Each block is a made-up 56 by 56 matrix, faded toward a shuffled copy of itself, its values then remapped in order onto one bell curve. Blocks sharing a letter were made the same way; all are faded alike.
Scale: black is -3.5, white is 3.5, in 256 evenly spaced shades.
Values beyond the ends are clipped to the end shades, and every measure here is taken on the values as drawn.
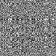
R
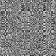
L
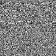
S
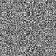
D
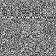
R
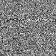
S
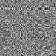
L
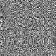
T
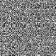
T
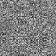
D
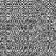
L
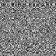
R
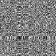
L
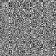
T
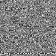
S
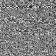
S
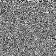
S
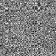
D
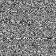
S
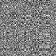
D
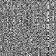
T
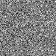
S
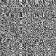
D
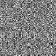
T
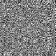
T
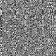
T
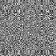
L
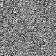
T
